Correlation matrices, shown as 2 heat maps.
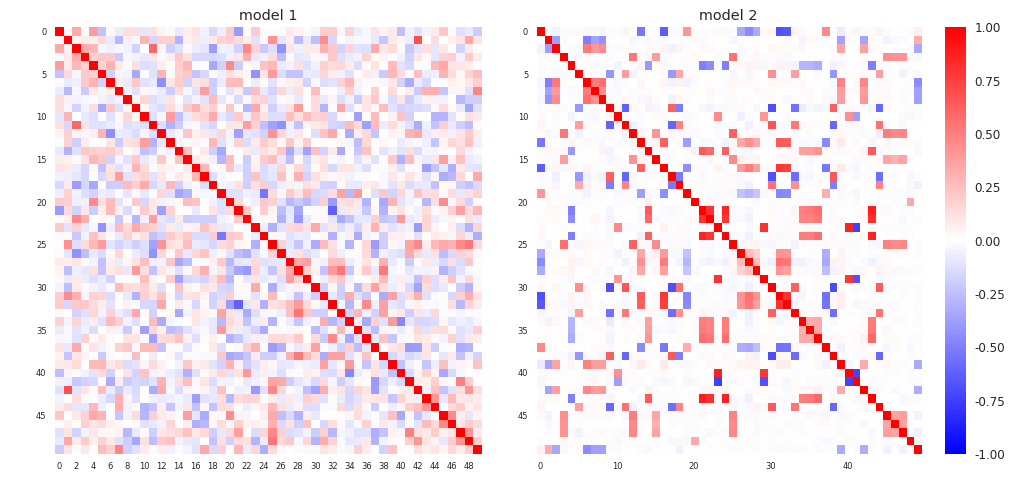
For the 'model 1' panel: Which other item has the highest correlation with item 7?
49
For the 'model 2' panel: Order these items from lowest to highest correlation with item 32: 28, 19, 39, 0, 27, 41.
0, 19, 41, 39, 28, 27
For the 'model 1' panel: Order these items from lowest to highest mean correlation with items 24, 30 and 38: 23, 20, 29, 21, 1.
1, 20, 21, 29, 23
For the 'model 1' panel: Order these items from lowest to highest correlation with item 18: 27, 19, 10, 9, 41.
41, 19, 27, 9, 10
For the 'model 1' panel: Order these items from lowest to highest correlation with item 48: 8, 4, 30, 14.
30, 8, 14, 4
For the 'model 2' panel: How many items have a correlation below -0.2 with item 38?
6
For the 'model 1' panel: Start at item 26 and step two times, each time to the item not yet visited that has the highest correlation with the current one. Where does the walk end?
47
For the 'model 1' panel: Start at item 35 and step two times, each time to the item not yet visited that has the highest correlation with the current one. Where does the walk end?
33
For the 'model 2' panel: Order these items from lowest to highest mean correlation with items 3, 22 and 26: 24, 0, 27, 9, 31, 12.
0, 9, 27, 31, 12, 24
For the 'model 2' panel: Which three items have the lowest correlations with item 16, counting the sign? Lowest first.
0, 37, 19
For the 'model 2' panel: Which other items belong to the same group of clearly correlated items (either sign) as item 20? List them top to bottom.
48
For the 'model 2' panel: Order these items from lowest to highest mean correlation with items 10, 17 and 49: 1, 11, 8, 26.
11, 8, 26, 1
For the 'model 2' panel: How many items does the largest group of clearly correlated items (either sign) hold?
10
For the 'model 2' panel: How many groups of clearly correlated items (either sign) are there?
7
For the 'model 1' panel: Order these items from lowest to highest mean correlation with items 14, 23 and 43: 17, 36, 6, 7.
6, 17, 36, 7
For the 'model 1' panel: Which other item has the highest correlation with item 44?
43
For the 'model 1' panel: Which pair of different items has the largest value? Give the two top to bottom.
1, 42
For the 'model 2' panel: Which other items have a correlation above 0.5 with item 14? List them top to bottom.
21, 22, 24, 43
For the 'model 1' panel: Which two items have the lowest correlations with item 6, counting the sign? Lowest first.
12, 41
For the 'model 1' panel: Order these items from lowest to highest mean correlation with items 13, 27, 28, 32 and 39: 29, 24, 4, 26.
24, 26, 4, 29
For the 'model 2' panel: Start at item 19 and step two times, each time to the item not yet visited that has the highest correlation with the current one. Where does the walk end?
37
